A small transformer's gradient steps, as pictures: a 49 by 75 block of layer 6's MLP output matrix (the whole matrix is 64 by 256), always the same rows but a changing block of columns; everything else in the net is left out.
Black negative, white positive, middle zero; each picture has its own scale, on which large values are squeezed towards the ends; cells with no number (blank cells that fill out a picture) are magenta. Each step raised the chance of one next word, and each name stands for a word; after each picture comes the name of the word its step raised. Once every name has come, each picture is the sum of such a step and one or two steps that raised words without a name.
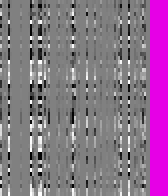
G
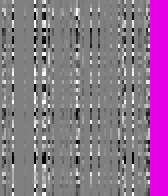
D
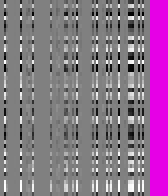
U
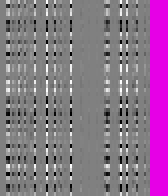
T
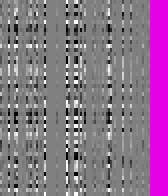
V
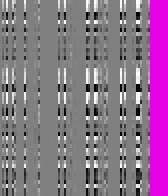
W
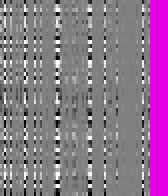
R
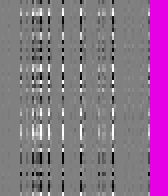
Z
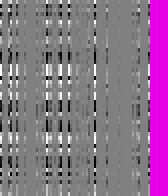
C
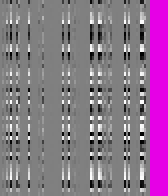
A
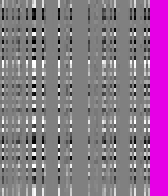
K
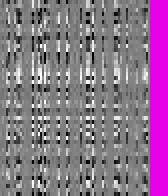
A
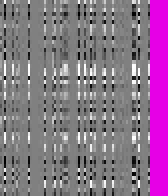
C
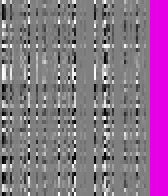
V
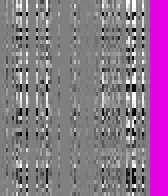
W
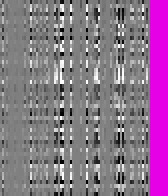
R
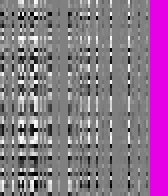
U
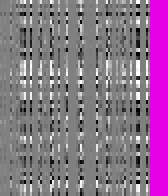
C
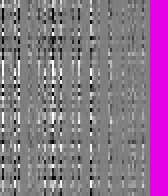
K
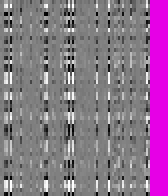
U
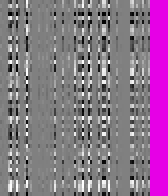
U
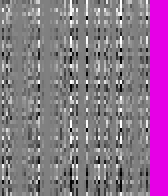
R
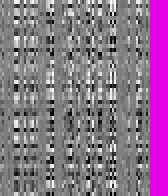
T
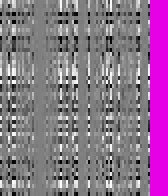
C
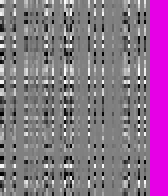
T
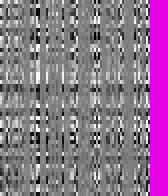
A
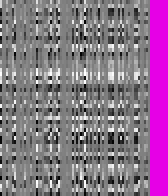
A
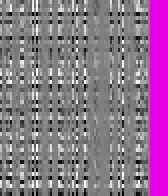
R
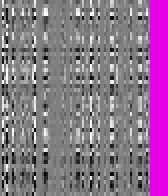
Z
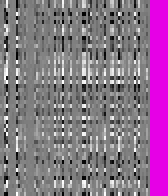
G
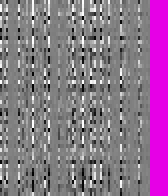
R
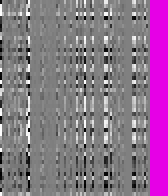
Z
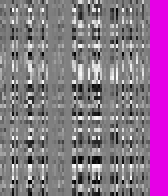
R
